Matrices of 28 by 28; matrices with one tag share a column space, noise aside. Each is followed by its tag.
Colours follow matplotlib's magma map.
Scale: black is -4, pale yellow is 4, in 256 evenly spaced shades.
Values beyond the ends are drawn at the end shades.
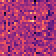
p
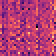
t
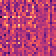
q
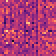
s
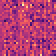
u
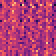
u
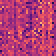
s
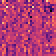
q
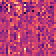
q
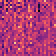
q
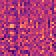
t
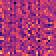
t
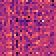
p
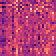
q
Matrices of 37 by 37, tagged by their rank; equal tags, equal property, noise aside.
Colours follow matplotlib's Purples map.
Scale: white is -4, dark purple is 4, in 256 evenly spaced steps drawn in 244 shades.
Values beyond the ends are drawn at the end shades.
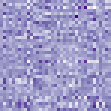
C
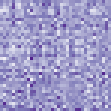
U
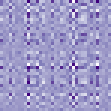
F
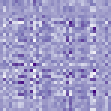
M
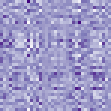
C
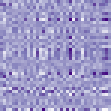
M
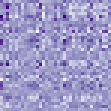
C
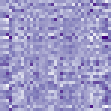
M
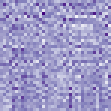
U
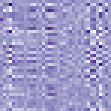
F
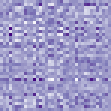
M
